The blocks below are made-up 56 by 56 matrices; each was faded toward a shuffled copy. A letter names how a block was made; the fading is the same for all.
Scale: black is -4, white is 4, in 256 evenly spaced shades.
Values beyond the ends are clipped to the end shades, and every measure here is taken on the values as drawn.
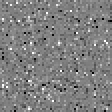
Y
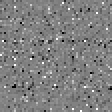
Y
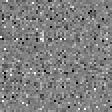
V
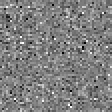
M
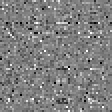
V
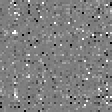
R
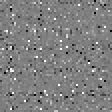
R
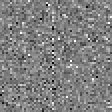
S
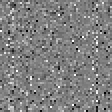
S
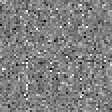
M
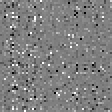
R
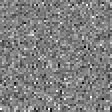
M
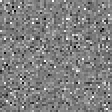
M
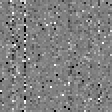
S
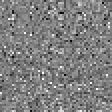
M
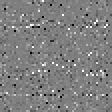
R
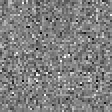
M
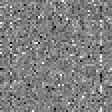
S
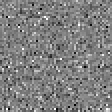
M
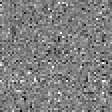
M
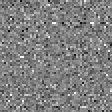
M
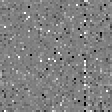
Y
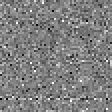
M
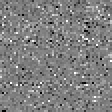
V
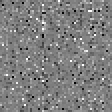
Y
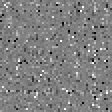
Y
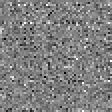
M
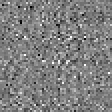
M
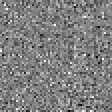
M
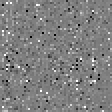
Y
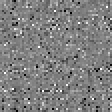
V
